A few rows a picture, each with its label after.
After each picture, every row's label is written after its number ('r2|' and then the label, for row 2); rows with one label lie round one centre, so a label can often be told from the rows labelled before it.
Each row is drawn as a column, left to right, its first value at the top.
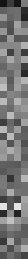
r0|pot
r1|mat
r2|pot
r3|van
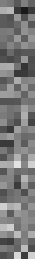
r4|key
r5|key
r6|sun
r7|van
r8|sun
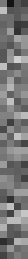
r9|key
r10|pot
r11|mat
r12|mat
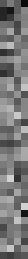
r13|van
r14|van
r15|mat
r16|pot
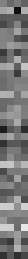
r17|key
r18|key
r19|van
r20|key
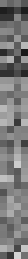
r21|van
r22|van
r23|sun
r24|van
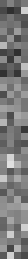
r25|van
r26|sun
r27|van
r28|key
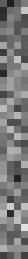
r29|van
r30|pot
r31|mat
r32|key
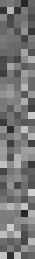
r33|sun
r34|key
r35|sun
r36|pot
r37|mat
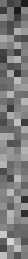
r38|sun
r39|mat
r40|van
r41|pot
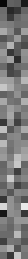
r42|pot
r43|van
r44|sun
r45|pot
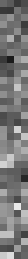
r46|sun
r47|sun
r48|pot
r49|mat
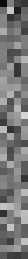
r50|pot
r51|key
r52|van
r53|mat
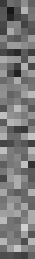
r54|mat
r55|van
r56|van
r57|key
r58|mat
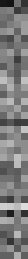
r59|pot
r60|pot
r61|sun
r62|pot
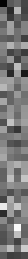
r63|pot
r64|van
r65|key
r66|van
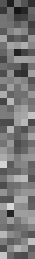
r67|sun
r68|pot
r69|van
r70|van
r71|mat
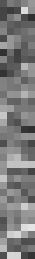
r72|van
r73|sun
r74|sun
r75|key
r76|key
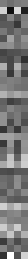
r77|key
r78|sun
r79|key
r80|sun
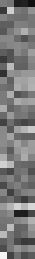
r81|sun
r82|key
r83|pot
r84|pot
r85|pot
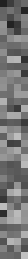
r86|pot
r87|mat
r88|mat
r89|sun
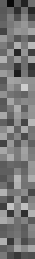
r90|mat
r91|pot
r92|van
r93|pot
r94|van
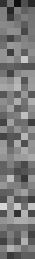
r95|pot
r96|van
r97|pot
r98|mat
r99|pot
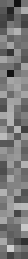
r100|mat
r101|van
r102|pot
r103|key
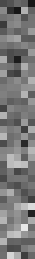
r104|mat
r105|sun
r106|sun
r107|key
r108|pot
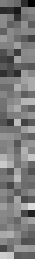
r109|sun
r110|sun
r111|van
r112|pot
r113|pot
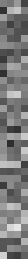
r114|sun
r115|key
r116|key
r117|mat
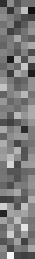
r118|pot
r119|sun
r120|mat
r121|key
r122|van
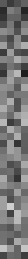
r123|van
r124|pot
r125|mat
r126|van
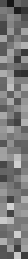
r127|mat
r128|pot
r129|sun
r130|van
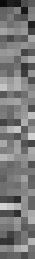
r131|pot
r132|pot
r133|pot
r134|van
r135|mat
